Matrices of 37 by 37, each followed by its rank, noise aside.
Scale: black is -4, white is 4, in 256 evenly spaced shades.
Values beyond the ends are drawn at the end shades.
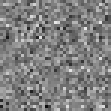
six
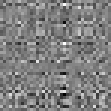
three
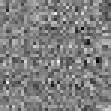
five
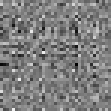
four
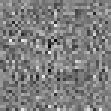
six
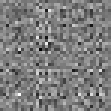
four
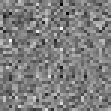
six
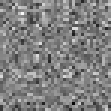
six
